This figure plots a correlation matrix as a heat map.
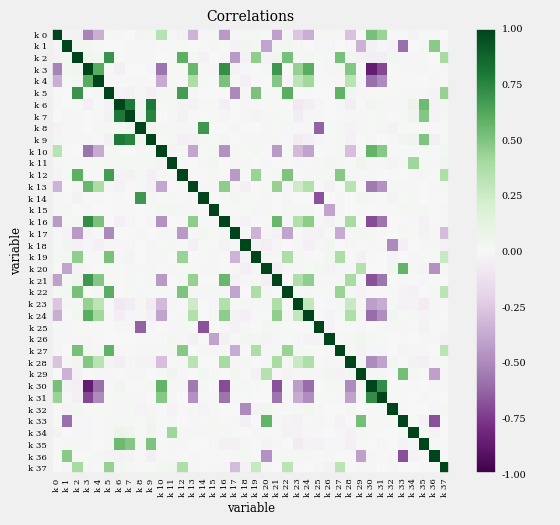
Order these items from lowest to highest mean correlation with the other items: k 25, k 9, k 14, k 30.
k 30, k 25, k 14, k 9
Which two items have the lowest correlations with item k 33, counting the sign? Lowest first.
k 36, k 1
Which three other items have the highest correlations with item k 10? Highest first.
k 30, k 31, k 0
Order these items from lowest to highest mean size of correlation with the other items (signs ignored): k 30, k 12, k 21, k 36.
k 36, k 12, k 21, k 30
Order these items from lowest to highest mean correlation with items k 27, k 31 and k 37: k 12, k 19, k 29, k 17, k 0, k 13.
k 17, k 13, k 29, k 0, k 19, k 12
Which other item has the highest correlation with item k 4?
k 3
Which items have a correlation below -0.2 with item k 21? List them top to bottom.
k 0, k 10, k 30, k 31
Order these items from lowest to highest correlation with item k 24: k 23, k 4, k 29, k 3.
k 29, k 23, k 4, k 3
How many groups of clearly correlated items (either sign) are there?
8
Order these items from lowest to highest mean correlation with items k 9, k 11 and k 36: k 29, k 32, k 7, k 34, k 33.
k 33, k 29, k 32, k 34, k 7
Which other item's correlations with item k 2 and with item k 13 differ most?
k 5
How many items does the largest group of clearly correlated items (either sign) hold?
12
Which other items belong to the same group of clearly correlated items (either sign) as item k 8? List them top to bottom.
k 14, k 25
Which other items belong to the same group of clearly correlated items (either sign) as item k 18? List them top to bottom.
k 32
